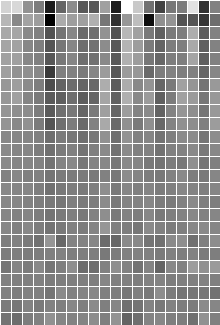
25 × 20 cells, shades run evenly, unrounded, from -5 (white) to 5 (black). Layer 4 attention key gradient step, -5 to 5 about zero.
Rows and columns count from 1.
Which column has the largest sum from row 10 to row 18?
5
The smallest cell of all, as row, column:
1, 12
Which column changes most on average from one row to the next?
18
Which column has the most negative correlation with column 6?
17
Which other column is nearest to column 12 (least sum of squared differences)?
2
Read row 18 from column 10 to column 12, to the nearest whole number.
-1 0 0
